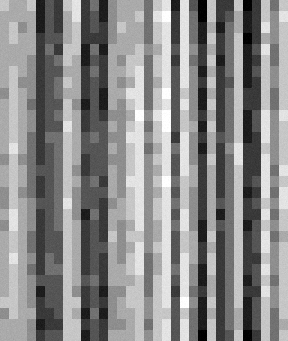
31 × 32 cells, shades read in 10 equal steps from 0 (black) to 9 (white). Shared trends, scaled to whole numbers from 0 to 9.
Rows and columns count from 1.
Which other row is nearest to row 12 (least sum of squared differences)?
23
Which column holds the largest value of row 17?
19
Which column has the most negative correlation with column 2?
9
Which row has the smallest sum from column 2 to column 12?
10
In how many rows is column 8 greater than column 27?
4
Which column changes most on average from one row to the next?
24
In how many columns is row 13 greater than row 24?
9
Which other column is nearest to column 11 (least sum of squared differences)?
6
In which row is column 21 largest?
28
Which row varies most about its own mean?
1
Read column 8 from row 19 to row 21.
8 7 7
